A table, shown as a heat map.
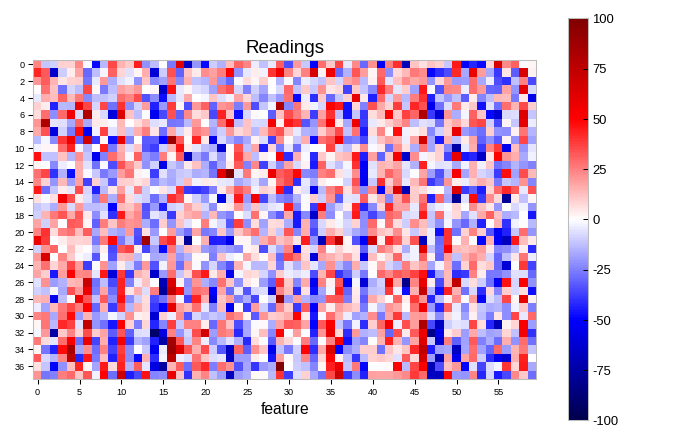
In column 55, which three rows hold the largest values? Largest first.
0, 11, 10
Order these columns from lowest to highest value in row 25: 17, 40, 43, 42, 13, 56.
56, 17, 40, 13, 42, 43
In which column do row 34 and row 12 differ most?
16
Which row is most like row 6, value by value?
31
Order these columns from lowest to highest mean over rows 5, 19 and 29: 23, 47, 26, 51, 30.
47, 23, 51, 30, 26
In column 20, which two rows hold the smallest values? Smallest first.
0, 15
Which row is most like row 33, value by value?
9
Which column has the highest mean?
46
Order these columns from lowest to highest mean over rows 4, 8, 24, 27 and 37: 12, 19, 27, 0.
27, 12, 0, 19
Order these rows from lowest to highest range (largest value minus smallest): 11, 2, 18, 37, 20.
2, 20, 18, 11, 37
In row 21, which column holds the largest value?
13
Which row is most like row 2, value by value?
24
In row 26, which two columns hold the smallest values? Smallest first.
44, 15
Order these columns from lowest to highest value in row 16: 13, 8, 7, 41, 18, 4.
7, 13, 18, 41, 8, 4
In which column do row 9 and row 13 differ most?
23
